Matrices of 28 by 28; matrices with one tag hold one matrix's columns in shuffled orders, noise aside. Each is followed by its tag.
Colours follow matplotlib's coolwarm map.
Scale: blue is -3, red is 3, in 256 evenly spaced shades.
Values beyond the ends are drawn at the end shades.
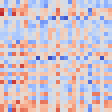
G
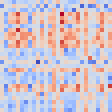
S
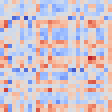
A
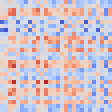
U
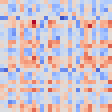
A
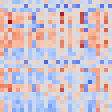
S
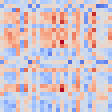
S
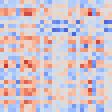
U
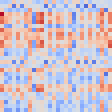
S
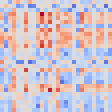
S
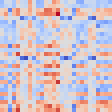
G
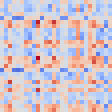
A
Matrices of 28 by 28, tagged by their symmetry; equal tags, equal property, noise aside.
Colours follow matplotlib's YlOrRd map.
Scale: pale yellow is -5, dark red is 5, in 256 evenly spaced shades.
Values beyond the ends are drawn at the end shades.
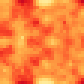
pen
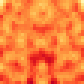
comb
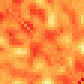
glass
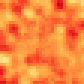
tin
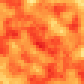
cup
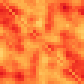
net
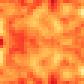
pen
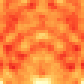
comb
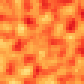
tin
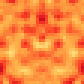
comb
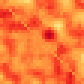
cup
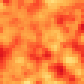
tin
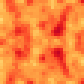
pen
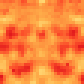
comb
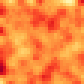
tin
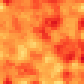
tin
